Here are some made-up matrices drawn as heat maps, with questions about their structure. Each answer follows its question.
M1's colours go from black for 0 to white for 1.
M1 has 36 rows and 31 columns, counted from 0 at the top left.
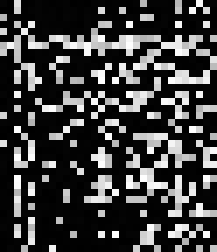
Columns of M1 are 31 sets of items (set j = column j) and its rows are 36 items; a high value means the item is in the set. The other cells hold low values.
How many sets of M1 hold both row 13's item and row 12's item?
0
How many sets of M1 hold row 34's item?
4
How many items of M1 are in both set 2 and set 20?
8
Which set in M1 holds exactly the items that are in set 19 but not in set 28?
23
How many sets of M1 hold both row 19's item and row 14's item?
4
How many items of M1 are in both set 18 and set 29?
9
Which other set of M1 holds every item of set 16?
24
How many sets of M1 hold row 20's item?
9
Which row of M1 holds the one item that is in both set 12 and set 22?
7
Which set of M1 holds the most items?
25
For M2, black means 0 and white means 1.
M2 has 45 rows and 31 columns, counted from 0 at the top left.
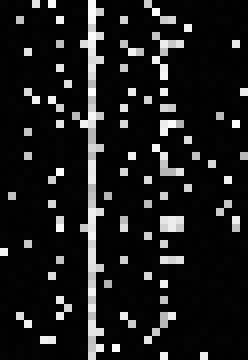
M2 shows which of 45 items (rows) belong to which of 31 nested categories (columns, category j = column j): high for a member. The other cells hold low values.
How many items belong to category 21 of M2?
9
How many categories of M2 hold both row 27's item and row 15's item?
7
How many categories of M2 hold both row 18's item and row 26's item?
2
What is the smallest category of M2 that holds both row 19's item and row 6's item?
16
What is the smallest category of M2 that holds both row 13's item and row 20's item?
20
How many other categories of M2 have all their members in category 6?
3
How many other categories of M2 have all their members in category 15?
5
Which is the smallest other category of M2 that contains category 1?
13
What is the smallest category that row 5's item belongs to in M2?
10
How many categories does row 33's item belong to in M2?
2
